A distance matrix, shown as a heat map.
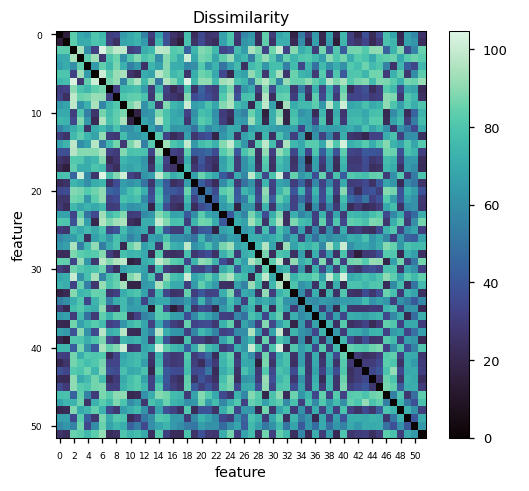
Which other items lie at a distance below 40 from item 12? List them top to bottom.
4, 26, 34, 47, 50
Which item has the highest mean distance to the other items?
6
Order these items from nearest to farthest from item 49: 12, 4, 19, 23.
23, 4, 12, 19
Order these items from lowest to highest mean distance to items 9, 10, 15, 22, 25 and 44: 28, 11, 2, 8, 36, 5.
28, 8, 36, 11, 5, 2
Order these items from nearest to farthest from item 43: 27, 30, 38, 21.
30, 21, 38, 27
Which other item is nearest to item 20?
42
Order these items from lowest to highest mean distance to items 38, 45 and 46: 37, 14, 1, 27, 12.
1, 37, 12, 27, 14
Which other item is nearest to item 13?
35
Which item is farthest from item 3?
18
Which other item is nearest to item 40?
32
